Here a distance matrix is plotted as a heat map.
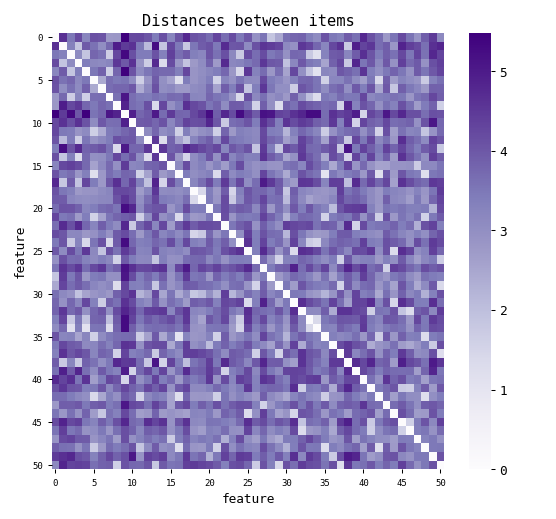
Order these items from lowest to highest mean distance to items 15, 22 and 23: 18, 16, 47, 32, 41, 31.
47, 18, 41, 16, 32, 31
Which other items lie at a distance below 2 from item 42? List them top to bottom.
5, 11, 16, 21, 35, 48
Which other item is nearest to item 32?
46
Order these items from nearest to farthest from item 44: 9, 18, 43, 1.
1, 18, 43, 9
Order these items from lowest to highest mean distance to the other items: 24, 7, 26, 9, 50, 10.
26, 7, 24, 50, 10, 9
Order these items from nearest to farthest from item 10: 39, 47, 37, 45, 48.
39, 47, 37, 45, 48
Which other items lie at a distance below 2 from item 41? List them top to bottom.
32, 45, 46
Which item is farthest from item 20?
9
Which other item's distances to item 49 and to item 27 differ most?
43
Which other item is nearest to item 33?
34
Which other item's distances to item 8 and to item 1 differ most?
13
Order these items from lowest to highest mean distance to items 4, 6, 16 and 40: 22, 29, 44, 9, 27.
44, 29, 9, 22, 27
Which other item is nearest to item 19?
18
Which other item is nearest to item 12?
14
